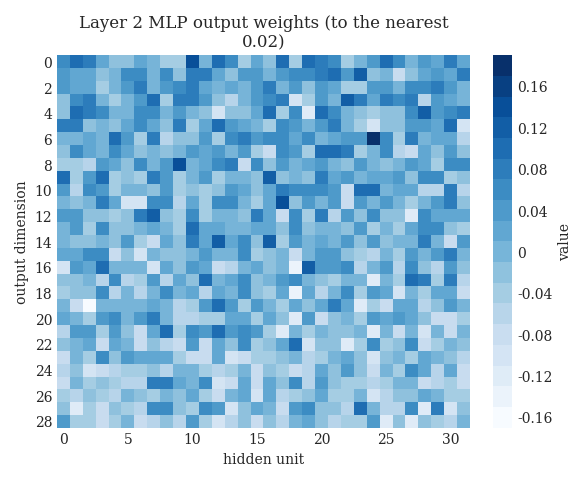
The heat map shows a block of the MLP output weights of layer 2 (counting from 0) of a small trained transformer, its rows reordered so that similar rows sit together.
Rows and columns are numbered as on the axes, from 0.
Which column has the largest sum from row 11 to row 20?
3
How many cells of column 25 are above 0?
10
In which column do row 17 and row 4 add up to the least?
24
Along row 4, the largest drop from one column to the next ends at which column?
19
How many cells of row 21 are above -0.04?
21
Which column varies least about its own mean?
5
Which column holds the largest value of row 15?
30
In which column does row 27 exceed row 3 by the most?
18
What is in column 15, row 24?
-0.08
